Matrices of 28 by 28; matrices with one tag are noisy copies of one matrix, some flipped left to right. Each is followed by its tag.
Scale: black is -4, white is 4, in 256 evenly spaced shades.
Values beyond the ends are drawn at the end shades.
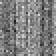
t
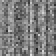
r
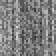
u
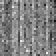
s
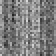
t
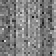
t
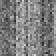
t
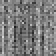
u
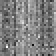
t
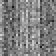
t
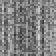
u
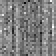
u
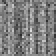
r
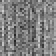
u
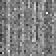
s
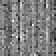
s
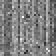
s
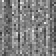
s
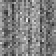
t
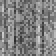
u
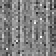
s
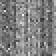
t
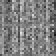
s
